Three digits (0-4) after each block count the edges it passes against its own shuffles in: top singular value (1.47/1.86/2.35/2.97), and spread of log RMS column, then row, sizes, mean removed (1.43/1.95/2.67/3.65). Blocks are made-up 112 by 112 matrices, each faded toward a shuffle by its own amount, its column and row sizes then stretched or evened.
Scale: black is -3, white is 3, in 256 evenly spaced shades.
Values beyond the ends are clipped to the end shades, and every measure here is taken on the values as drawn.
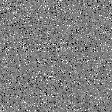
1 0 2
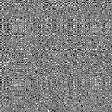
4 1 3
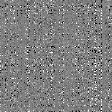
1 4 3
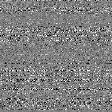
2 0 4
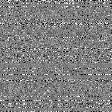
2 0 4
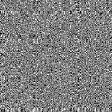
3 3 1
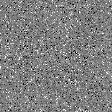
0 1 1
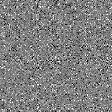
2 1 2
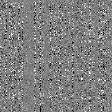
1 4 2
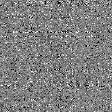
0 2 3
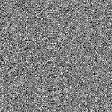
2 1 1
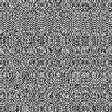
4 0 0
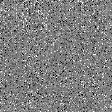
1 2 1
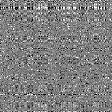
4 1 3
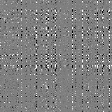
4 4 3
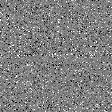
0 0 2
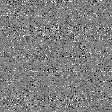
1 0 3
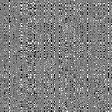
4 4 2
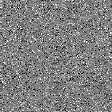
2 0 2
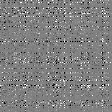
2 3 4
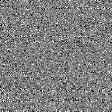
2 1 3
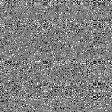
3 0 3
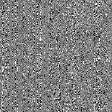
0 4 0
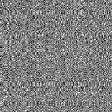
4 2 0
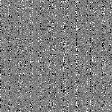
0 4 2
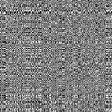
4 3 3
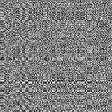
4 0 3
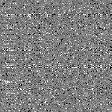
3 1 3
